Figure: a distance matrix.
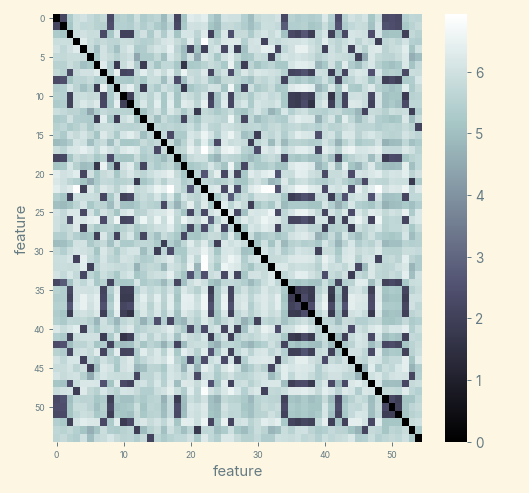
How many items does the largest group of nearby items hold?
14
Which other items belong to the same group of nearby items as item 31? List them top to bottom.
3, 48
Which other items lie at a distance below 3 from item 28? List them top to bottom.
6, 9, 13, 19
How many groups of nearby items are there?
10
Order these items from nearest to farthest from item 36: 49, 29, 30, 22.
49, 29, 30, 22
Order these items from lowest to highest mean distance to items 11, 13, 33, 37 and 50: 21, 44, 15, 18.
18, 44, 21, 15
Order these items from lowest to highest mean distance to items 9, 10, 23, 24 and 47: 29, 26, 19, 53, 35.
35, 26, 29, 19, 53
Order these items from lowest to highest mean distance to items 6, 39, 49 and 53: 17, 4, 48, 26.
17, 4, 48, 26
